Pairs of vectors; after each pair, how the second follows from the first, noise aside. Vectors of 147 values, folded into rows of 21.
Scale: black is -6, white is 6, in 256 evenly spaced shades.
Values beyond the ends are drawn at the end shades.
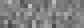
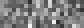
reversed, scaled up.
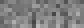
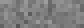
reversed, shrunk.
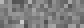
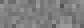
reversed, negated, shrunk.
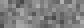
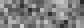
reversed, scaled up.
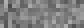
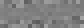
wrapped around, partly zeroed.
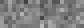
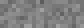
reversed, negated, shrunk.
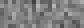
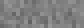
reversed, negated, shrunk.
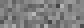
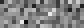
reversed, scaled up.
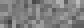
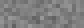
wrapped around, negated, shrunk.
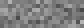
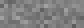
reversed, negated, shrunk.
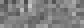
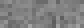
reversed, negated, shrunk.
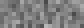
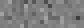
wrapped around, partly zeroed.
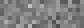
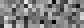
reversed, negated, scaled up.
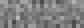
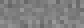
reversed, shrunk.
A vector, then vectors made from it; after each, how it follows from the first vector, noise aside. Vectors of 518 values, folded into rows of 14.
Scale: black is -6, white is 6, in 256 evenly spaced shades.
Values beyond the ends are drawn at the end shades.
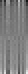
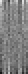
reversed.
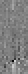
wrapped around, negated, partly zeroed.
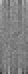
reversed, shrunk.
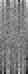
negated.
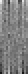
reversed.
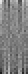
reversed.
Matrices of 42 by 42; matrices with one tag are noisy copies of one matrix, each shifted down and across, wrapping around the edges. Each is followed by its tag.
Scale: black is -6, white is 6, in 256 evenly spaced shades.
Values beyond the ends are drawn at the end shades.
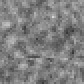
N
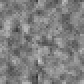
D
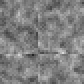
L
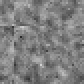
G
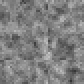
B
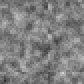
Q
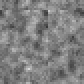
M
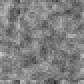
M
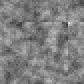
M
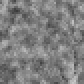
B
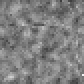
N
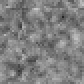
Q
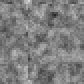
B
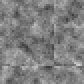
L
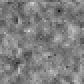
Q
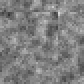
M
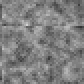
L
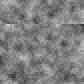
G
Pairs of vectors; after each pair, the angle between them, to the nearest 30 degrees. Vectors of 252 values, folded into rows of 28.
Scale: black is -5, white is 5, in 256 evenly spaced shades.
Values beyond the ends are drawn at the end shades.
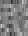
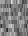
150 degrees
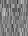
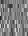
90 degrees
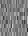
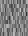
90 degrees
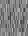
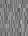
150 degrees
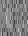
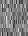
30 degrees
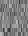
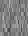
30 degrees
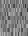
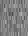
120 degrees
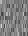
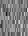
120 degrees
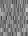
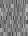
30 degrees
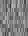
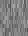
30 degrees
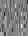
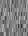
150 degrees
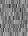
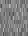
150 degrees
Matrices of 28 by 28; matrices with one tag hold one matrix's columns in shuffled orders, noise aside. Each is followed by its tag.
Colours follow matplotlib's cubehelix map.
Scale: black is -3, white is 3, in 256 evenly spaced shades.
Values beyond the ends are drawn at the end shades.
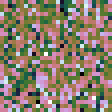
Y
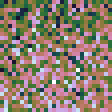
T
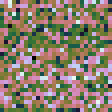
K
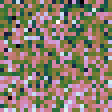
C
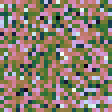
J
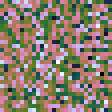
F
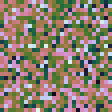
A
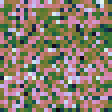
K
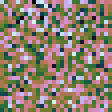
J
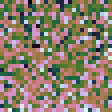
C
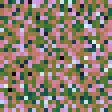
F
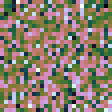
Y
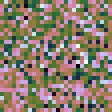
A
